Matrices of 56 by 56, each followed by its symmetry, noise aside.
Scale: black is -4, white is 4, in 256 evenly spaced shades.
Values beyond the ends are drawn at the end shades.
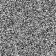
same after a half turn.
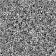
symmetric.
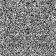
mirrored left to right.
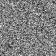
symmetric across the other diagonal.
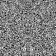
mirrored left to right.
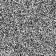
antisymmetric.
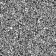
same after a half turn.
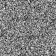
same after a half turn.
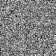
symmetric.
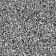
antisymmetric.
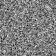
symmetric across the other diagonal.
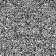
mirrored left to right.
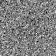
symmetric.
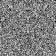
mirrored left to right.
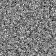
symmetric.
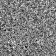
symmetric across the other diagonal.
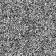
mirrored top to bottom.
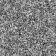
symmetric.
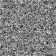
same after a half turn.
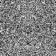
mirrored left to right.
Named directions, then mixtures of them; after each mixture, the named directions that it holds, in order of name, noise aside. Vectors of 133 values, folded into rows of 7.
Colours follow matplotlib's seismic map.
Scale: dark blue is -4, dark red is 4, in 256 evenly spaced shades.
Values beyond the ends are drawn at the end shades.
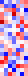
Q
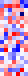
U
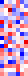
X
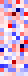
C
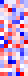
X.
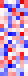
Q, U, X.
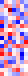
X.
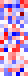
U.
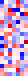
C, X.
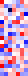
X.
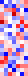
Q.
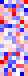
Q.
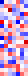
X.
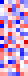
X.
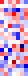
C, Q.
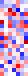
C, Q, X.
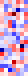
C.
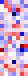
C, X.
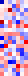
Q, X.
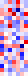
C, X.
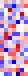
U, X.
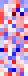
C, Q, U.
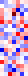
C, Q, U.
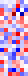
C, Q, U.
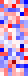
C, Q, U.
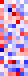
C, U, X.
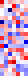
Q, X.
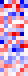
C, U, X.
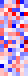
C, U, X.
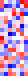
Q, U, X.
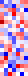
Q.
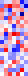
U.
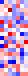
X.
